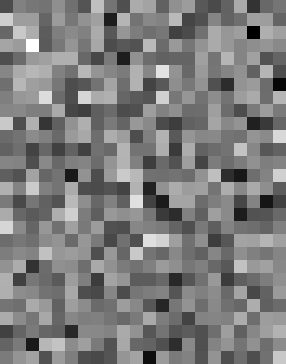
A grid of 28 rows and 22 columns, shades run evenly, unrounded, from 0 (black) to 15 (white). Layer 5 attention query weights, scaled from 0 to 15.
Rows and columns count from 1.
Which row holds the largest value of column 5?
27
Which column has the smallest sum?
14
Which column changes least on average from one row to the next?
16
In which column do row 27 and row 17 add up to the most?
5
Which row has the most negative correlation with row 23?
26
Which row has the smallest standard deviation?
25
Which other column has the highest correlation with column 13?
21
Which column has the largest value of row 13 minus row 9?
10
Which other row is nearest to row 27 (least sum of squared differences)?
13
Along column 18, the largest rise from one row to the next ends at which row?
15
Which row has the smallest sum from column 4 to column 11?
9
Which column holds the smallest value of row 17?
19
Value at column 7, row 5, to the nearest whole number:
6
